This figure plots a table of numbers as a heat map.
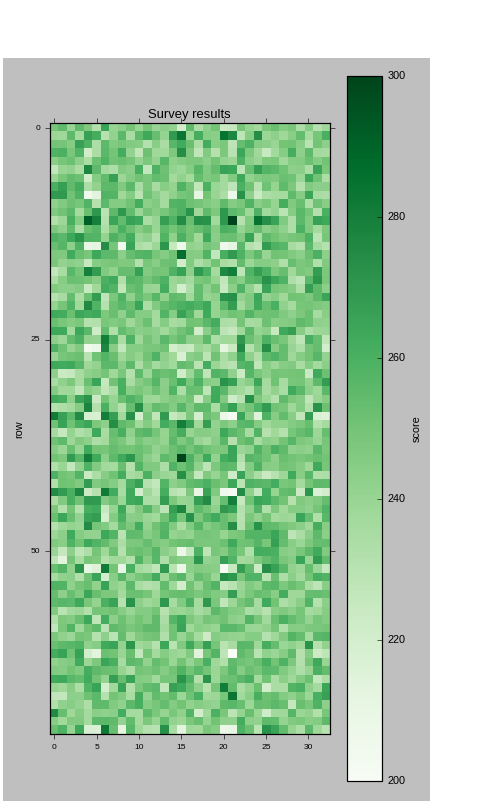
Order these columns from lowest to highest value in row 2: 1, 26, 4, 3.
26, 1, 4, 3
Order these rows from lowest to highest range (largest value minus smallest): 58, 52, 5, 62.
58, 5, 62, 52
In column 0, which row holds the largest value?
34
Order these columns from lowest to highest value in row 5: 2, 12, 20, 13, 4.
2, 13, 12, 20, 4
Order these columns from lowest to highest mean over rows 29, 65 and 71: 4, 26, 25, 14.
4, 14, 26, 25
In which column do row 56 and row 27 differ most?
18
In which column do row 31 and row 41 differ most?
15
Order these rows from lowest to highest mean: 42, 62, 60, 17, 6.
62, 60, 6, 42, 17
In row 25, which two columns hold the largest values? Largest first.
6, 22
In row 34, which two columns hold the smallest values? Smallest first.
21, 20
